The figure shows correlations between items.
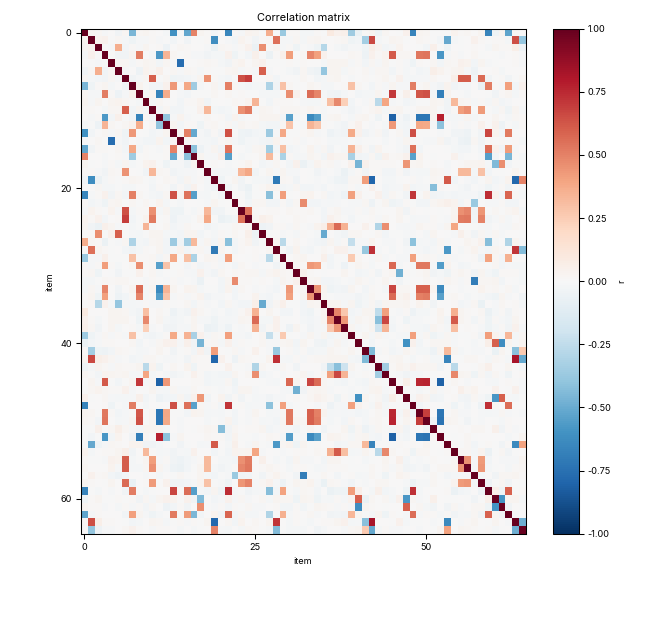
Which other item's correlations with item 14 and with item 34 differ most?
4
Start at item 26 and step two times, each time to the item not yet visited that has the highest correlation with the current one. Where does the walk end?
2
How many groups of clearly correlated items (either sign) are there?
11
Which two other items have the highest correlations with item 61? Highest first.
47, 17
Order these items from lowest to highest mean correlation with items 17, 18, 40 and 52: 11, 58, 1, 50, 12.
50, 12, 1, 58, 11
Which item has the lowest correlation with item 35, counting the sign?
26
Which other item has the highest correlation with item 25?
37
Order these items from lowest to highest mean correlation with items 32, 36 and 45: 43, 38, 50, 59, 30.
43, 59, 38, 30, 50
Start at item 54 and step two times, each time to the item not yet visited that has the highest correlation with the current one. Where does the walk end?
44
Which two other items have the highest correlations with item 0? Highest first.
16, 27
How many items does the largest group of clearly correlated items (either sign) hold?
12
